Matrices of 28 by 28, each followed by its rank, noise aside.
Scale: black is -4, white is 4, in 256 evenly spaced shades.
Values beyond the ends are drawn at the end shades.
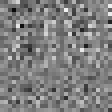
six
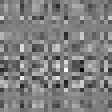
two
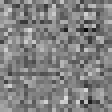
five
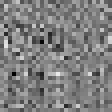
five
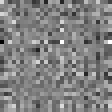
four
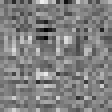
three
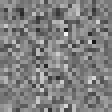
six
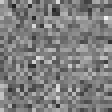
six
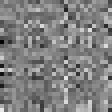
four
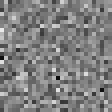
five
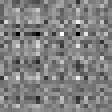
two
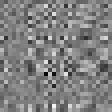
two
